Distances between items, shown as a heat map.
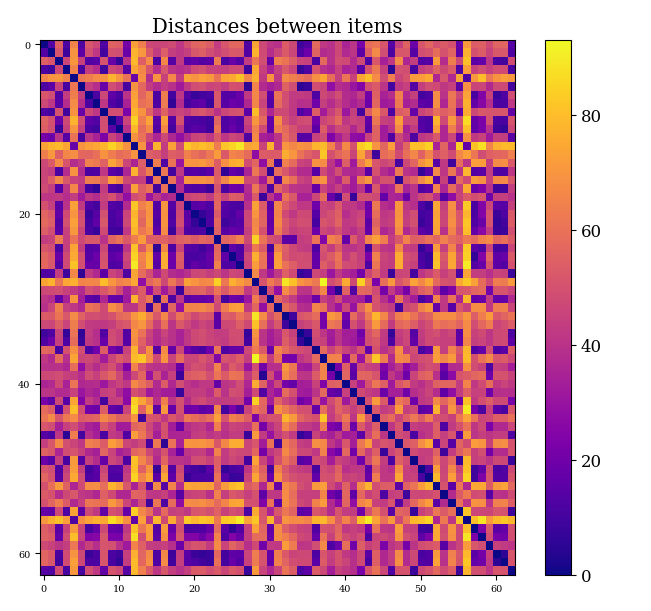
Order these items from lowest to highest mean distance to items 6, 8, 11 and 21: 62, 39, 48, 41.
62, 41, 48, 39
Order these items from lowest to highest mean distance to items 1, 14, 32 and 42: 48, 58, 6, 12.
6, 48, 58, 12
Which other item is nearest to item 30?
15
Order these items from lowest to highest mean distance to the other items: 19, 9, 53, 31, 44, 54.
19, 9, 53, 31, 54, 44
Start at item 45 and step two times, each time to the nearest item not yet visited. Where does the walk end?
53
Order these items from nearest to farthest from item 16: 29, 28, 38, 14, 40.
14, 29, 38, 28, 40
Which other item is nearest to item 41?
18
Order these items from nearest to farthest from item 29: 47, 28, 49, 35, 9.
47, 35, 49, 28, 9
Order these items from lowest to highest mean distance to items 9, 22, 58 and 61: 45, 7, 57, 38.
7, 57, 45, 38
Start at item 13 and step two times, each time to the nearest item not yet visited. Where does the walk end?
28
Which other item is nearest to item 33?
32
